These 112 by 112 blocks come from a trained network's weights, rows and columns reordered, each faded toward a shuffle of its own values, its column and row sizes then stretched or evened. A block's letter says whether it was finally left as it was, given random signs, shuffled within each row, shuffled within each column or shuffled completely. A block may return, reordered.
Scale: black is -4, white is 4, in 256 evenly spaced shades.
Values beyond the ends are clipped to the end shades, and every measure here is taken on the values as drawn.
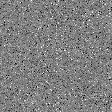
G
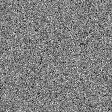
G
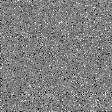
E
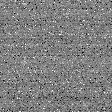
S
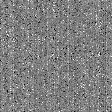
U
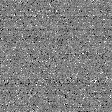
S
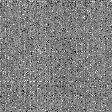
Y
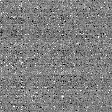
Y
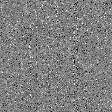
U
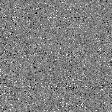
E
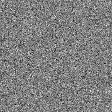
U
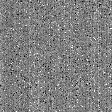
U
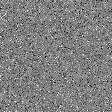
G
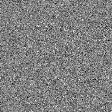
E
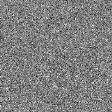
E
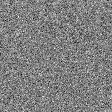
G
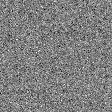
G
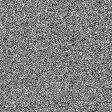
S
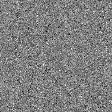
U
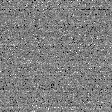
S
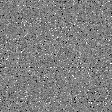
S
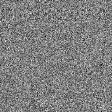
E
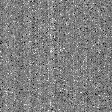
U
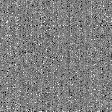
Y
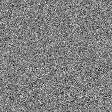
S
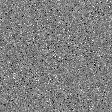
G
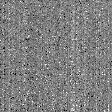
Y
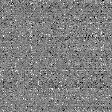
Y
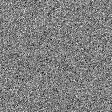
G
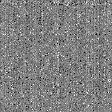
Y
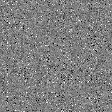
E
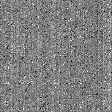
Y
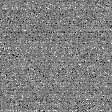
S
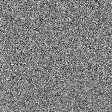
S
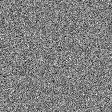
G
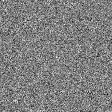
S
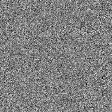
E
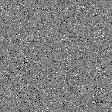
E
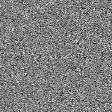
E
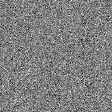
U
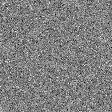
G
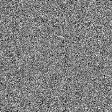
E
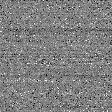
S
